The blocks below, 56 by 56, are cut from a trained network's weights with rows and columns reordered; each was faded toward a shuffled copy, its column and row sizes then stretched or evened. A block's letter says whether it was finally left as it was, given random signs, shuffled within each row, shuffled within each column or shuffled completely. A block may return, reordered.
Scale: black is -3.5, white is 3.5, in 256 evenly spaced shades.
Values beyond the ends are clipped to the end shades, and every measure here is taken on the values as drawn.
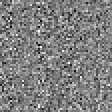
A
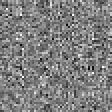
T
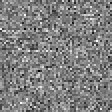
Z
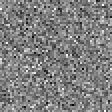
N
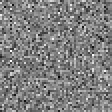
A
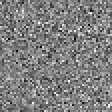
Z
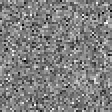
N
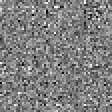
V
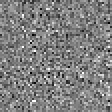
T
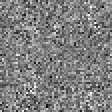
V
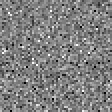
N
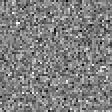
N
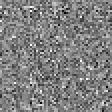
V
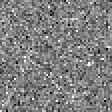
N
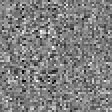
T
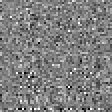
T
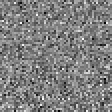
Z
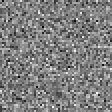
Z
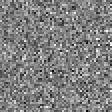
V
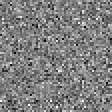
Z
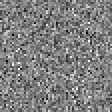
A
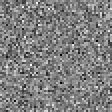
A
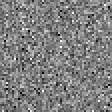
A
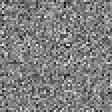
V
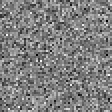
N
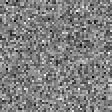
N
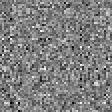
T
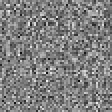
T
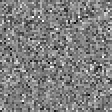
Z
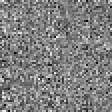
V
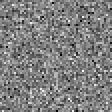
N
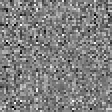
T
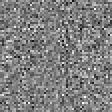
T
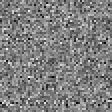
Z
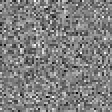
T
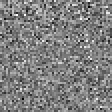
Z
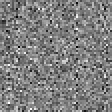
T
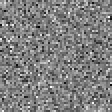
N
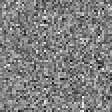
A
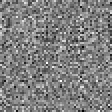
T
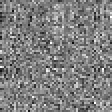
T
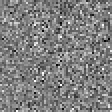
A
